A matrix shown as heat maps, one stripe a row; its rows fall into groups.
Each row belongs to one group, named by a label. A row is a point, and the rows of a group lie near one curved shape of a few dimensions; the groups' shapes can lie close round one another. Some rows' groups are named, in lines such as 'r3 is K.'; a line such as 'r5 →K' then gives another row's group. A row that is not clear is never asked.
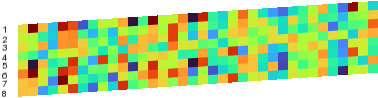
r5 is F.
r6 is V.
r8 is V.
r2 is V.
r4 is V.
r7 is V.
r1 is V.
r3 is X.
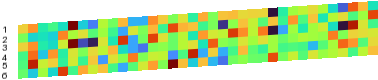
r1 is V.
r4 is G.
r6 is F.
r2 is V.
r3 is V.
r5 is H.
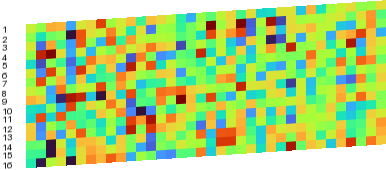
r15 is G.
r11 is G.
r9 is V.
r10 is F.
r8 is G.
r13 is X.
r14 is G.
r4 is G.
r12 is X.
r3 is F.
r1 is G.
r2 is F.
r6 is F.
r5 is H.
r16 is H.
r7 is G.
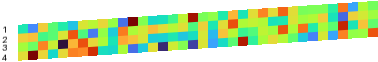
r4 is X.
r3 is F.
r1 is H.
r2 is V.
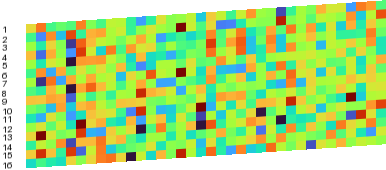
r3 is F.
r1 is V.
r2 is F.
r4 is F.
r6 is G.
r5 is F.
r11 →H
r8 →F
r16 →F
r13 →V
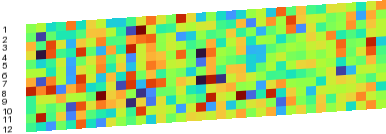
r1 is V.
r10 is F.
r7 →F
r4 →F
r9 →G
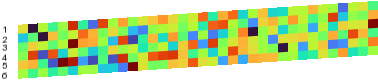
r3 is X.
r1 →F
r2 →G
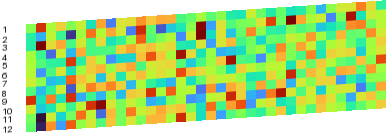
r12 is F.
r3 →H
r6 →G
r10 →G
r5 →V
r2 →H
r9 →X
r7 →V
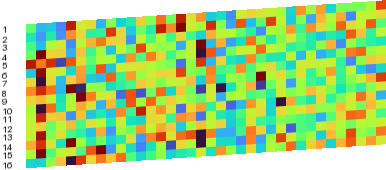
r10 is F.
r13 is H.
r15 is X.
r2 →F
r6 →H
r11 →G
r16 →H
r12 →V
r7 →F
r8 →X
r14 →V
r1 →V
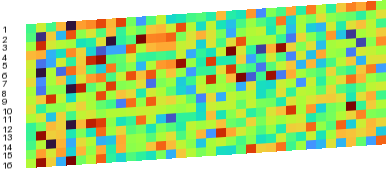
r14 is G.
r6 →F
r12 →F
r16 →X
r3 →H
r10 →X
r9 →G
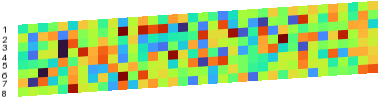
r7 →F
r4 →H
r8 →X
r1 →V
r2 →G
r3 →F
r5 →F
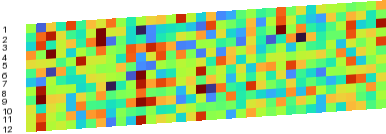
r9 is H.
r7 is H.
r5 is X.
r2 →G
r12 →H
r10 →G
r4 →G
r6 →G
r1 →F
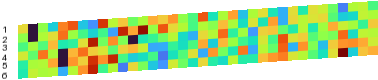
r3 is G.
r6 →F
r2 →X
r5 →H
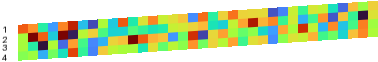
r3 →G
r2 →X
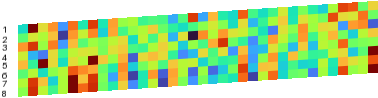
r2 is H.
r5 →G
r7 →X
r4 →G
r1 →H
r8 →X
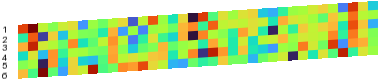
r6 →G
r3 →V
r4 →G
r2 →G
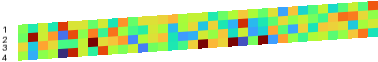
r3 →G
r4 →F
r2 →H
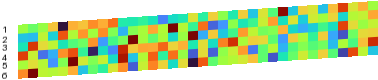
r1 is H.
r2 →F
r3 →H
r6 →V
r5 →X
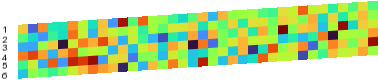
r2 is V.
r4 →X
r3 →H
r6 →F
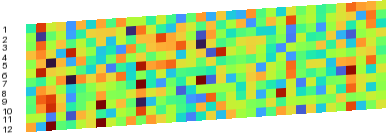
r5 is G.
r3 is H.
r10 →G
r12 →G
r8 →H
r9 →G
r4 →V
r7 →H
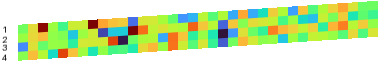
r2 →H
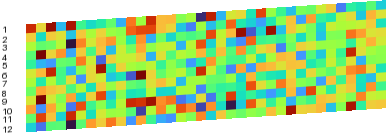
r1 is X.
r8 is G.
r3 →F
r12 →H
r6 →G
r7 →H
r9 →X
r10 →G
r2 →G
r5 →V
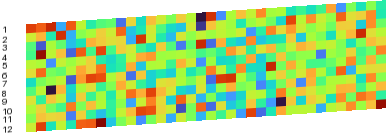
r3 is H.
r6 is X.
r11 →G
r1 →X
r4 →H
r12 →X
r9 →G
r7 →F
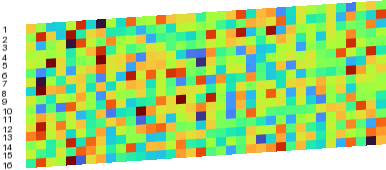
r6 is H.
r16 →X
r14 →X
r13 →H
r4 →G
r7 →X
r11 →H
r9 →V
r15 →X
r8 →H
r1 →V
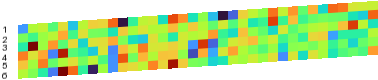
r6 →V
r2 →X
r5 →X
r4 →X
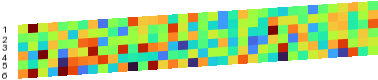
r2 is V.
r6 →V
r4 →G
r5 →H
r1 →H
